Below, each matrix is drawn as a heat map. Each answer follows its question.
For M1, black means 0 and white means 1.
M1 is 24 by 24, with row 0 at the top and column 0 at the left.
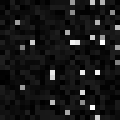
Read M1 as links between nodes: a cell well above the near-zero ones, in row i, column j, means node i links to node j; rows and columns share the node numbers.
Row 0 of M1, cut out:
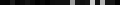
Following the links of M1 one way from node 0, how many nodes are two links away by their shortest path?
3
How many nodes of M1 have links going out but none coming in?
9
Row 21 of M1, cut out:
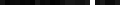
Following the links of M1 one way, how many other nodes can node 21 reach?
2
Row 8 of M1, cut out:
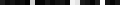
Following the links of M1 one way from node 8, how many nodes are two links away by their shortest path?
4
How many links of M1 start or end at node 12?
1
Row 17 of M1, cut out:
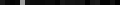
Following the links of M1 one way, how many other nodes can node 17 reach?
3
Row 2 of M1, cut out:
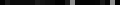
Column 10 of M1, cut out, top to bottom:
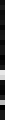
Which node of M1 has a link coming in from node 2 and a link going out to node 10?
node 14
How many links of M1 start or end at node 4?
4
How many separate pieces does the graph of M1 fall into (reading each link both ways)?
3
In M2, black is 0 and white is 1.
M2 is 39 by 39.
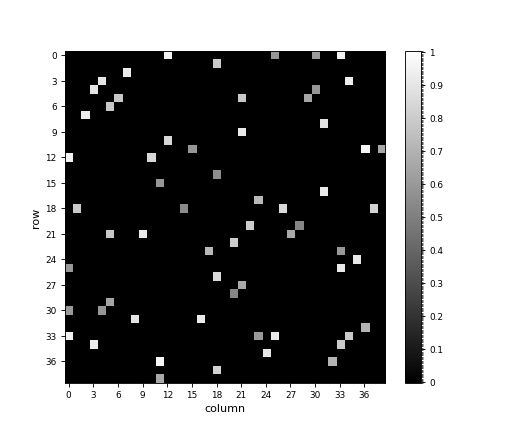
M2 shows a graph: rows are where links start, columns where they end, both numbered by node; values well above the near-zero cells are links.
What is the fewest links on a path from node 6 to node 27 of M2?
3
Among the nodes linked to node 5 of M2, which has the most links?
node 21
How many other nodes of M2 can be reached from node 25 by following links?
10
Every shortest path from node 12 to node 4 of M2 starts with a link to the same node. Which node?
node 0
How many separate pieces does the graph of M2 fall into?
10
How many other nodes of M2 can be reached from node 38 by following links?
4
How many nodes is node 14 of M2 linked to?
1
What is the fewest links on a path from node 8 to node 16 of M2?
2
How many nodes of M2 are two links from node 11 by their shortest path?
1
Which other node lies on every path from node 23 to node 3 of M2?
node 33
